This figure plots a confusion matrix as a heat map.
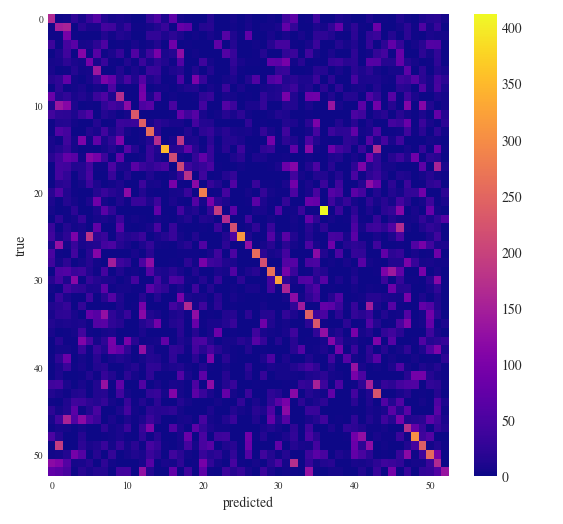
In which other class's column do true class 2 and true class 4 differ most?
17
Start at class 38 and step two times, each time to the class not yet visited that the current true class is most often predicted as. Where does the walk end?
35
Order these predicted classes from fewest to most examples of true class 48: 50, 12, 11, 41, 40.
11, 12, 50, 40, 41
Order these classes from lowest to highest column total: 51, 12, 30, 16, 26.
26, 30, 16, 12, 51
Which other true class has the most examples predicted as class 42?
33
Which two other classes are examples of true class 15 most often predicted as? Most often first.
43, 34
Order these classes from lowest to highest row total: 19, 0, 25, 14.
0, 19, 14, 25
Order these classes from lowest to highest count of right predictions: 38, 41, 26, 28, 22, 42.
41, 38, 26, 42, 22, 28
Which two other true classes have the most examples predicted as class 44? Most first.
29, 27
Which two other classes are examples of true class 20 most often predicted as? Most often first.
10, 49
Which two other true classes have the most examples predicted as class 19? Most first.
34, 7
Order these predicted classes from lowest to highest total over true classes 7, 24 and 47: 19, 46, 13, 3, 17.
3, 17, 13, 19, 46
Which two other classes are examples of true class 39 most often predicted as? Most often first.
21, 2
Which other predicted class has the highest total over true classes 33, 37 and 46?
4
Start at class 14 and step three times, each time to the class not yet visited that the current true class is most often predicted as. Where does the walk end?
32
